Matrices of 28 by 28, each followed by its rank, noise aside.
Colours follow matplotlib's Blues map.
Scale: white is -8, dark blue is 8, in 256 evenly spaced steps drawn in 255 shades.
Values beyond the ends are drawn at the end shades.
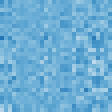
four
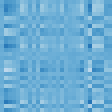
one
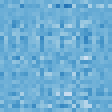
three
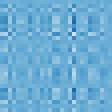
one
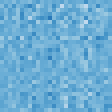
four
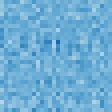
four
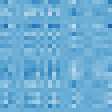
two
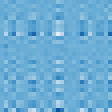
one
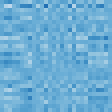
two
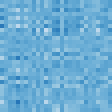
two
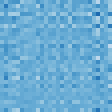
two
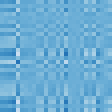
one
